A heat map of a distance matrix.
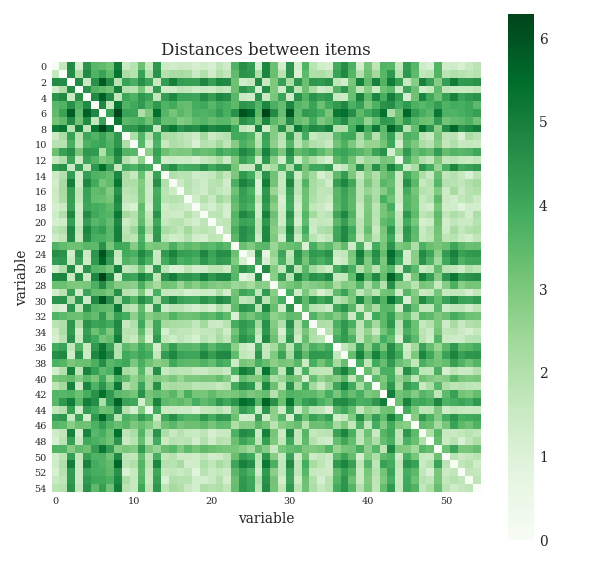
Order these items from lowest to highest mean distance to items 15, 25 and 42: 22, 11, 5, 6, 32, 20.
22, 20, 32, 11, 5, 6
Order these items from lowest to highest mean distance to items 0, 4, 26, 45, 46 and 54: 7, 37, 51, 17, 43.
17, 51, 37, 7, 43
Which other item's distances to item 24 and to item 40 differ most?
27
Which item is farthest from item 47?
8
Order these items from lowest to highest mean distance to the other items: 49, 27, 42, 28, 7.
28, 49, 42, 7, 27
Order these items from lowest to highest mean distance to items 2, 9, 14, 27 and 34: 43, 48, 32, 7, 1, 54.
48, 54, 1, 32, 7, 43
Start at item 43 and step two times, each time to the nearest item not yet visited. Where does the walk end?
6
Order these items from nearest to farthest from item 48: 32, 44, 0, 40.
0, 44, 40, 32
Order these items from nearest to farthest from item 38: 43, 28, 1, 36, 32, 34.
32, 36, 28, 34, 1, 43
